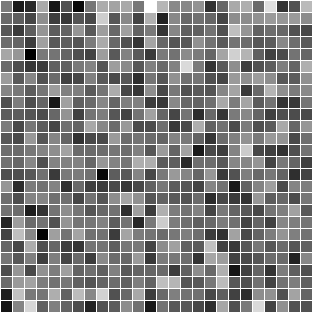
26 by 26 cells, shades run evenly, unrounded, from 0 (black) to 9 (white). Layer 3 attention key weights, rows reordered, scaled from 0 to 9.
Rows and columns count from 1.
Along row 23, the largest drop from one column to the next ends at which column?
20
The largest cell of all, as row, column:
1, 13
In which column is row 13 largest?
21
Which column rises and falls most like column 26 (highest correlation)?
23
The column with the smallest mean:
18
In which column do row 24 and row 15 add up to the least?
9
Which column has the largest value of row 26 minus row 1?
3
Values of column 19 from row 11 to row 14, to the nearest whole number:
4 4 2 3
